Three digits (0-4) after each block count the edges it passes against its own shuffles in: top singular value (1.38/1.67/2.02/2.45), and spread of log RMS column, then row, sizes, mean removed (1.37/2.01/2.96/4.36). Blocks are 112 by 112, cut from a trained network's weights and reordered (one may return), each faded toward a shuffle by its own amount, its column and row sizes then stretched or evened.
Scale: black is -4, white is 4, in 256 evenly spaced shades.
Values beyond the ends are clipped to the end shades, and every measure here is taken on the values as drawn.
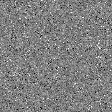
0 1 0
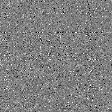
0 1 2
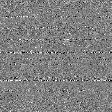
2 0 3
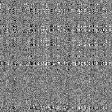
4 2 3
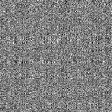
3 0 2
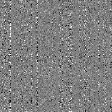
2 3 1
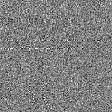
3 1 1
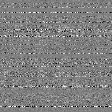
2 0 4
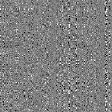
3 3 1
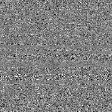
0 1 3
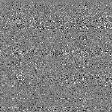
0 2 3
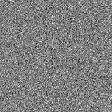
3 0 0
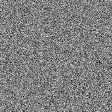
1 0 1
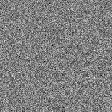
3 0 0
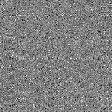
3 1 1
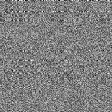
4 0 2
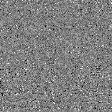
0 1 2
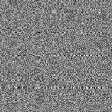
4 0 2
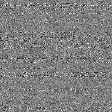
1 1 3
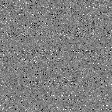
0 0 2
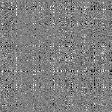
3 3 3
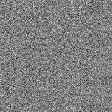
3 1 0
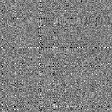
3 2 2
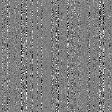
1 4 0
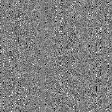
0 3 0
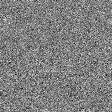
0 0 1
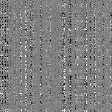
4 4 2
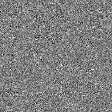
0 1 2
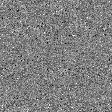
0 0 1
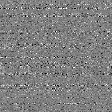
3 0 3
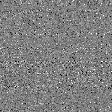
2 0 2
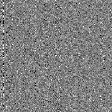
3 2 0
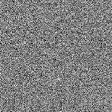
2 1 1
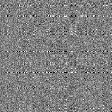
4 2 2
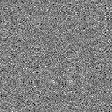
4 0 1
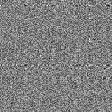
4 0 1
